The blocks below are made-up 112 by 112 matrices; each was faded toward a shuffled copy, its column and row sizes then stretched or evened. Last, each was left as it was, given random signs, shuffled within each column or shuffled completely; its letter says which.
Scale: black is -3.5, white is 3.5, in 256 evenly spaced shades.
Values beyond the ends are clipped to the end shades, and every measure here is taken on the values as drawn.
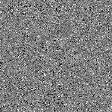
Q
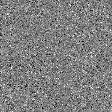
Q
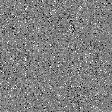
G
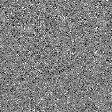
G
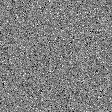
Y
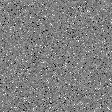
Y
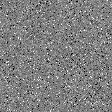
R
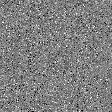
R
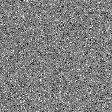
R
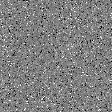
R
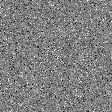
Y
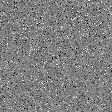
Y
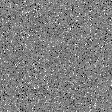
R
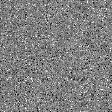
G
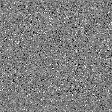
Q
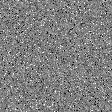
Y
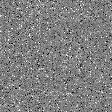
R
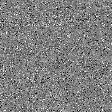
Q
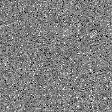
G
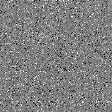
G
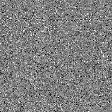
G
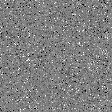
Q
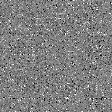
G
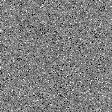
R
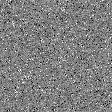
Y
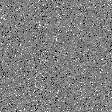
R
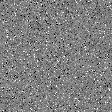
R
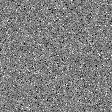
Y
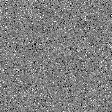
Q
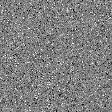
R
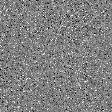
Q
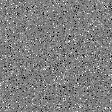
Q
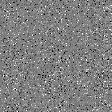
G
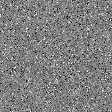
R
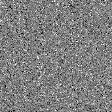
R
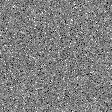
Y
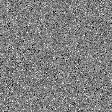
R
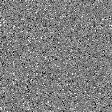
G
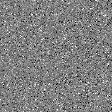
Q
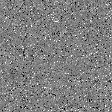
Q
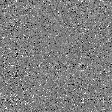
Q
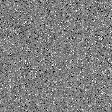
R
